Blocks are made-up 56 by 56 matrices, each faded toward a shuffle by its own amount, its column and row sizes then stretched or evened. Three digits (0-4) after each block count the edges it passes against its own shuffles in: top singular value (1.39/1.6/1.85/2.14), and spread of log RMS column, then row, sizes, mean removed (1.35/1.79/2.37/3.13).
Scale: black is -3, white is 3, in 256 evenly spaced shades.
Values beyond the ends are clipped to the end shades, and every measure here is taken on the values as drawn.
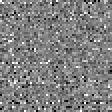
0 0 3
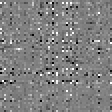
2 3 3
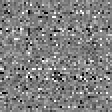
0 1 3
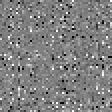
1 2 2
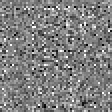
1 2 2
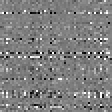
4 2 4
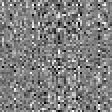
4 3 2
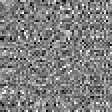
4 0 2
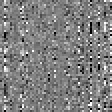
3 4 0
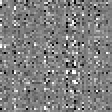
0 4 3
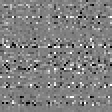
0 1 4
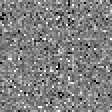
0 2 2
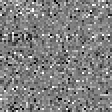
1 1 2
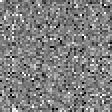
3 1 1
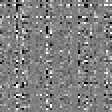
3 4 3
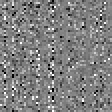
0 4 0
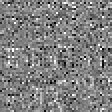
3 2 2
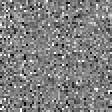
2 2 0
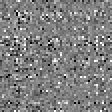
1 2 3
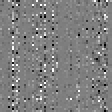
2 4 1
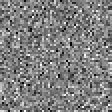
3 0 0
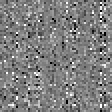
2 3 0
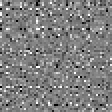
4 2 2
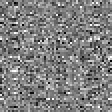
3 1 3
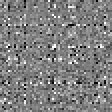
2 3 3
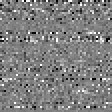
1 0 4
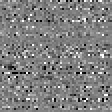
0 1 4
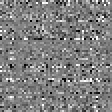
0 2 4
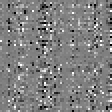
3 4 2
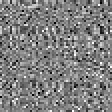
4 1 0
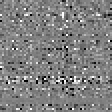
1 2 4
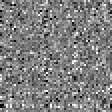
3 2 1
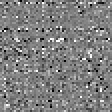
1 2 3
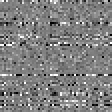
4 0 4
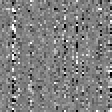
1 4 0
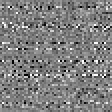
3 0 4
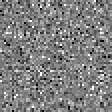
3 0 0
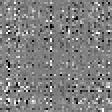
2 4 3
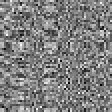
4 2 0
